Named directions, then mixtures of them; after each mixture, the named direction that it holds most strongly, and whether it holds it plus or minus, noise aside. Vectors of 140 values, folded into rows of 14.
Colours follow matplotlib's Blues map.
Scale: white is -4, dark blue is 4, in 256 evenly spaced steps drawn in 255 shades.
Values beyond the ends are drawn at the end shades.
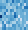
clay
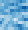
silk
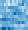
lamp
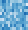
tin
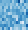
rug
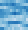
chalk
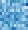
tin, minus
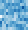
silk, plus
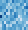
clay, plus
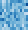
tin, minus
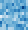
silk, plus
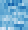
lamp, minus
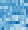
chalk, plus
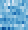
lamp, plus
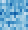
tin, minus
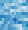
silk, minus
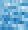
silk, minus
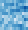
silk, plus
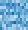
clay, minus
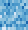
clay, minus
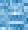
chalk, minus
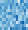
rug, minus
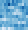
lamp, minus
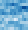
silk, plus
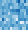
rug, plus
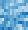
silk, minus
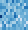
clay, plus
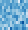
rug, minus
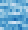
chalk, minus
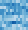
chalk, plus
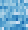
chalk, minus
